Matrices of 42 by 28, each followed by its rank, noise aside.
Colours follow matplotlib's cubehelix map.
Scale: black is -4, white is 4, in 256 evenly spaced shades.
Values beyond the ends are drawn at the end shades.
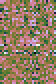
five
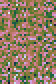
four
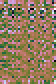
three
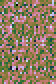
five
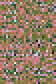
six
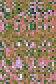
five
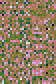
four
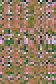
three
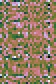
three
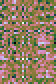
three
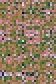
five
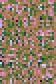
five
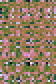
four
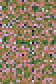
six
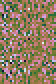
four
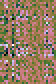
three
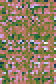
four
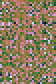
six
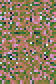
six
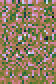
five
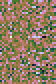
six
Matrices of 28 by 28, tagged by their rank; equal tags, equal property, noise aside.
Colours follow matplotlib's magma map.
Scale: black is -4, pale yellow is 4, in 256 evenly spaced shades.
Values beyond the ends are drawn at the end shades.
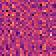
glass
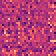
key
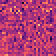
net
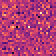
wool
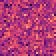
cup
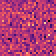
cup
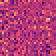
wool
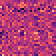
glass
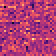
wool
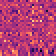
glass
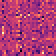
wool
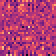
glass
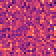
key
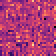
wool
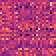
glass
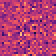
wool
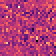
cup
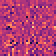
key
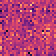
wool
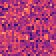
net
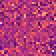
cup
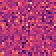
wool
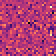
wool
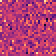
net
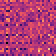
glass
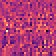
key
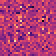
key
